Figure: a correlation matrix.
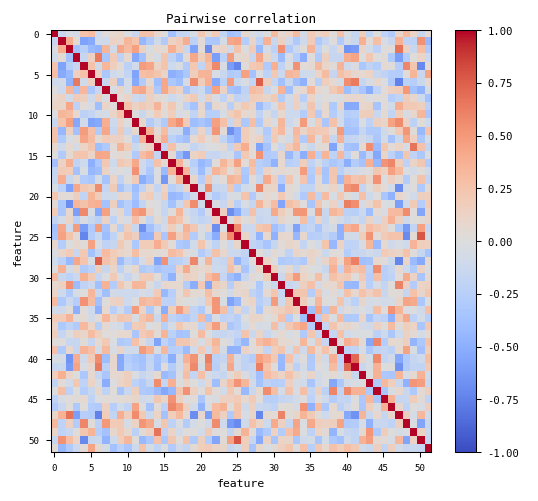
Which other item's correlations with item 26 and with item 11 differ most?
5
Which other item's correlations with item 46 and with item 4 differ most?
25
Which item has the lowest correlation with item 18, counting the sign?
15
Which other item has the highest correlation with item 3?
6
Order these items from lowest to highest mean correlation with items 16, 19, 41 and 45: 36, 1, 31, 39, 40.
31, 39, 1, 36, 40
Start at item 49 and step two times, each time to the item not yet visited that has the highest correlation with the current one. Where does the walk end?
43
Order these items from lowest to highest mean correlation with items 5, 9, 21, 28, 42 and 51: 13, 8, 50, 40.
50, 8, 13, 40
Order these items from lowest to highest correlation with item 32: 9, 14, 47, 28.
28, 9, 47, 14
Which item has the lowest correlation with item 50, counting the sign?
4
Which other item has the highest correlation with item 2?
47
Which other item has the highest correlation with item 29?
44
